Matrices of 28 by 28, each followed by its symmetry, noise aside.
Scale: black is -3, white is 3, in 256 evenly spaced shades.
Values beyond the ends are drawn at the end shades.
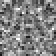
mirrored left to right.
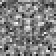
mirrored left to right.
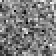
symmetric across the other diagonal.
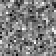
no symmetry.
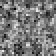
mirrored left to right.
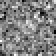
symmetric across the other diagonal.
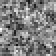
antisymmetric.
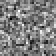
antisymmetric.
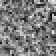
symmetric across the other diagonal.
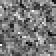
symmetric across the other diagonal.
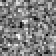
antisymmetric.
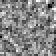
symmetric across the other diagonal.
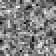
no symmetry.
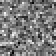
no symmetry.
